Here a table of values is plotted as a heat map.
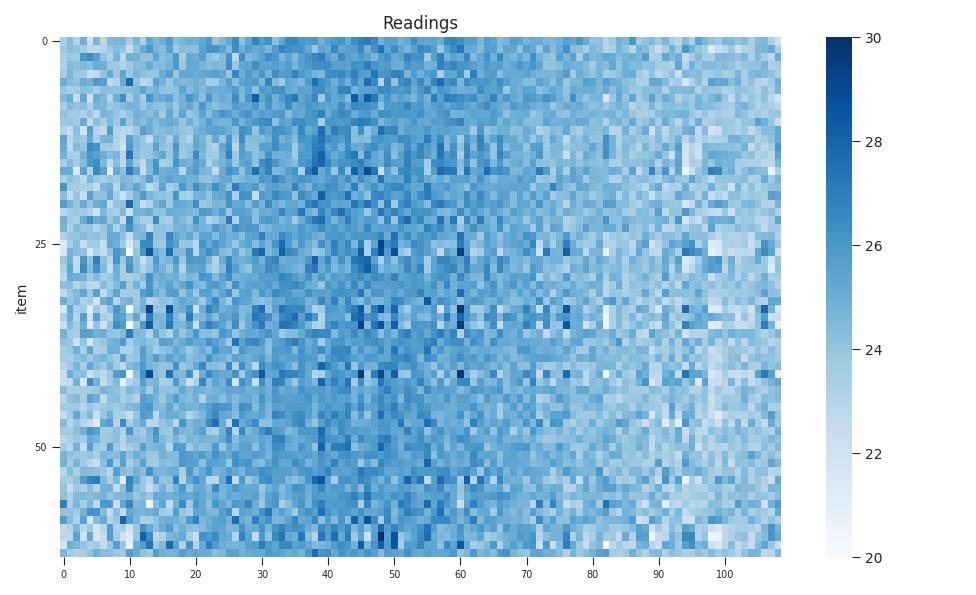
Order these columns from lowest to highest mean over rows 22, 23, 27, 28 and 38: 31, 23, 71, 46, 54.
23, 71, 31, 54, 46
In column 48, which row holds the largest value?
61
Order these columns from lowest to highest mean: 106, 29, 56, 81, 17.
106, 81, 17, 29, 56
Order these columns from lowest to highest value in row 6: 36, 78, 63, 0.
0, 78, 36, 63
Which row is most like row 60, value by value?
46
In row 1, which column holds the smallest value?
98
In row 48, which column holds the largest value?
39
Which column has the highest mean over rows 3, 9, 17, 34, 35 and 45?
45
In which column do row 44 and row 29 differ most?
21
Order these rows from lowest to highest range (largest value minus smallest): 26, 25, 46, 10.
10, 46, 25, 26
